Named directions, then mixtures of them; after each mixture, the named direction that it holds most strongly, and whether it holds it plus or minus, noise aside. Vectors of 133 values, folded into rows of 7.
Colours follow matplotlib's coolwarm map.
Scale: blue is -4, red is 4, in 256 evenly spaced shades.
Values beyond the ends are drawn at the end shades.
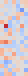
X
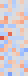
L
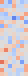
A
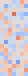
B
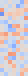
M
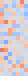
B, plus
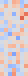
B, minus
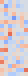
A, plus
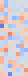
L, plus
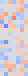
X, minus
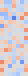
A, plus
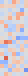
X, plus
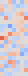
L, plus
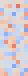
M, minus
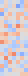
M, plus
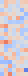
X, plus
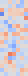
M, plus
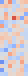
A, minus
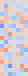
L, plus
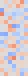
M, minus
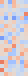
A, plus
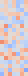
X, plus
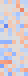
X, minus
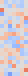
M, plus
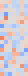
L, plus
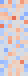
A, minus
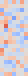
X, plus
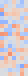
M, plus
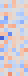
L, minus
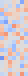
M, plus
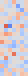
X, plus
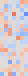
B, plus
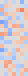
X, minus
